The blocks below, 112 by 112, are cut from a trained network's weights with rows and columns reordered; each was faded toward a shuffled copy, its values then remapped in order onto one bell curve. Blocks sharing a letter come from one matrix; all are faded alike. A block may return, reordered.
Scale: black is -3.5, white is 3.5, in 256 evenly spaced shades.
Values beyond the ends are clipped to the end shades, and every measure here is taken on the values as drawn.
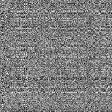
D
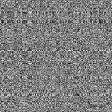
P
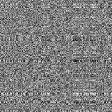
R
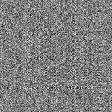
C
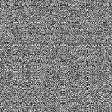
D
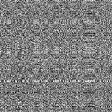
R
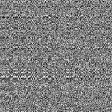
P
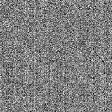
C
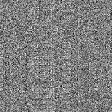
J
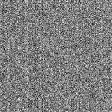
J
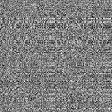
R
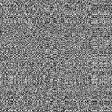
P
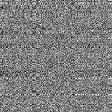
R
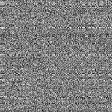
D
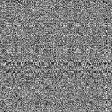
D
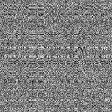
R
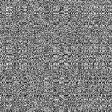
P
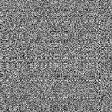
D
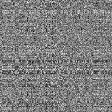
D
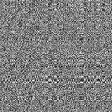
P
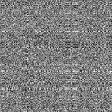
R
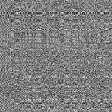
R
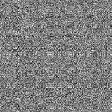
D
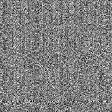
C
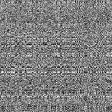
R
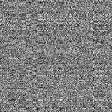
D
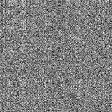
J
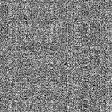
J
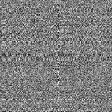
D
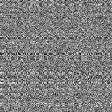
P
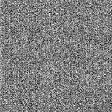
C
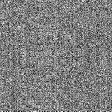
C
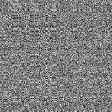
D
